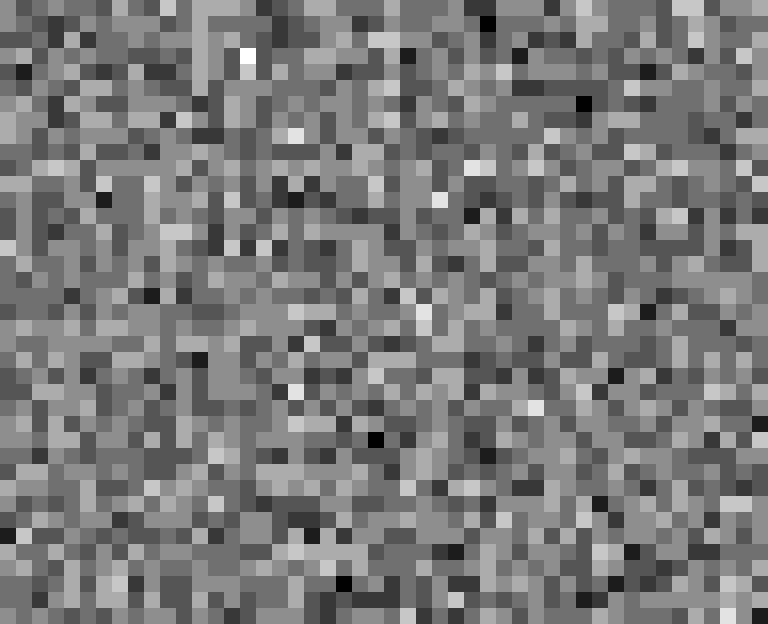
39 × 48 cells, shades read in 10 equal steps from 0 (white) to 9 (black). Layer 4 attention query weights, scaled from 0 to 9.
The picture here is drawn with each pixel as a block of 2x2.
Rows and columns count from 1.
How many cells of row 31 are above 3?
36
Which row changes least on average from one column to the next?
18
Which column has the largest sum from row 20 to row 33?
31
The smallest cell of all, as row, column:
4, 16
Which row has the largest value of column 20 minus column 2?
34
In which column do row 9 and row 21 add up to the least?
19
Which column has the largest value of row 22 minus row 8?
25
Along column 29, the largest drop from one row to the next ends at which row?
38
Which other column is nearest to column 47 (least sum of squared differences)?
8
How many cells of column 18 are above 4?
20
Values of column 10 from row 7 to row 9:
4 3 5
